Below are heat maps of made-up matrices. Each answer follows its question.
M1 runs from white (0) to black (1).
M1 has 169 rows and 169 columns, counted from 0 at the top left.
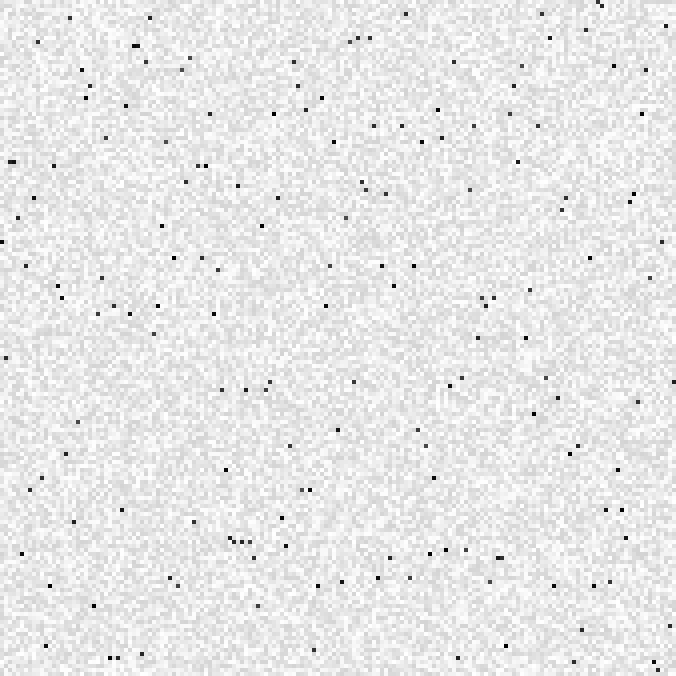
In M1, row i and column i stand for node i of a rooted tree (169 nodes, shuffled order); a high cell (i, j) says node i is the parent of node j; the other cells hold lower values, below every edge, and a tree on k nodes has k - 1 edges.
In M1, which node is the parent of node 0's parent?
135
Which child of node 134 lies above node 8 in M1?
156
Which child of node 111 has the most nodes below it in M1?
144
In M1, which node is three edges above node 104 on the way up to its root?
146
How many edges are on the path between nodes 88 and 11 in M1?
7
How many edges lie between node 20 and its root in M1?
9
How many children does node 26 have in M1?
1
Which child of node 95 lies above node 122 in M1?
67
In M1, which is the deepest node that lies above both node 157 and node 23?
151
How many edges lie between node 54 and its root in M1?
6
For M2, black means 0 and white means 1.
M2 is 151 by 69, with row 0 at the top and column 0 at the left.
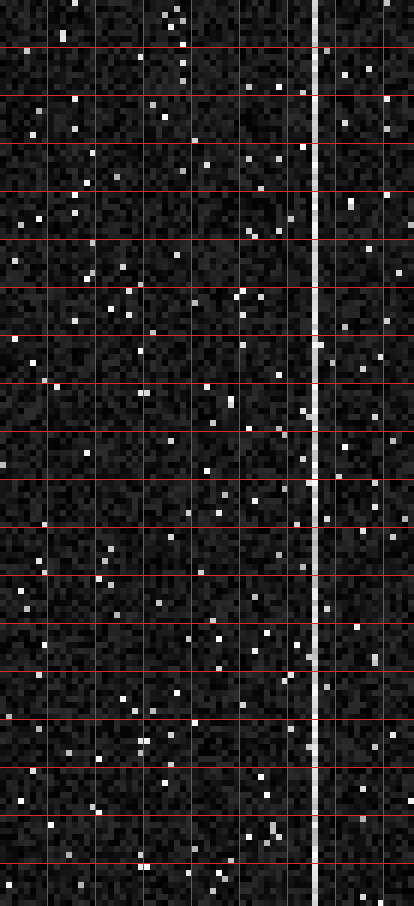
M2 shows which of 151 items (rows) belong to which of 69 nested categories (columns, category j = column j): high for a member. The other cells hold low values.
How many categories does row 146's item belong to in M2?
2
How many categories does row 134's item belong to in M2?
2
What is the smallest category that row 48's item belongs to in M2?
21
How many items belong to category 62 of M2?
6
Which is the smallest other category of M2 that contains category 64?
12
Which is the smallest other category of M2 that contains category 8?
45
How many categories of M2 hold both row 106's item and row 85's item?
3
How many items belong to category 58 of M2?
2
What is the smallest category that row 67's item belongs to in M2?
38
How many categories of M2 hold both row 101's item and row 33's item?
1
